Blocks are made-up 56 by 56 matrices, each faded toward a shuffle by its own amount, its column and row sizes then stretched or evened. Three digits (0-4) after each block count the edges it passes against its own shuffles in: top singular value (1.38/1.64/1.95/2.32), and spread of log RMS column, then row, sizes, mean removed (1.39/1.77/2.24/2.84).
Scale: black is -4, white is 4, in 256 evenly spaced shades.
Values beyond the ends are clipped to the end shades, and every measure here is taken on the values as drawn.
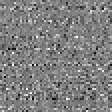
3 0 3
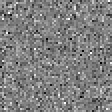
2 0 1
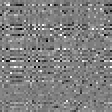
4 0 4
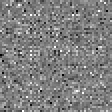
2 1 1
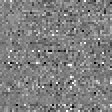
0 1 3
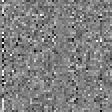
3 3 1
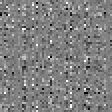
2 4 2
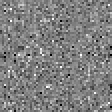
0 2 1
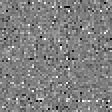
0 1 2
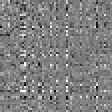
4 4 3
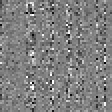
1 4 1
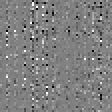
1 4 1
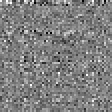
3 1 3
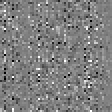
2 4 1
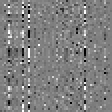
4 4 0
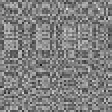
4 1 0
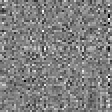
3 2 2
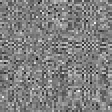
4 0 2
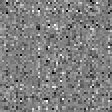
0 3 2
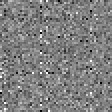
1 2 1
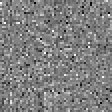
2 0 0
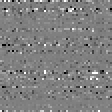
0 0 4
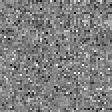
2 0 1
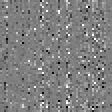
1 4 1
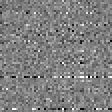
3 1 3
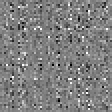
0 4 2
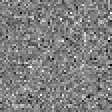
2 1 2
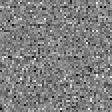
0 0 1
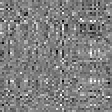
4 2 2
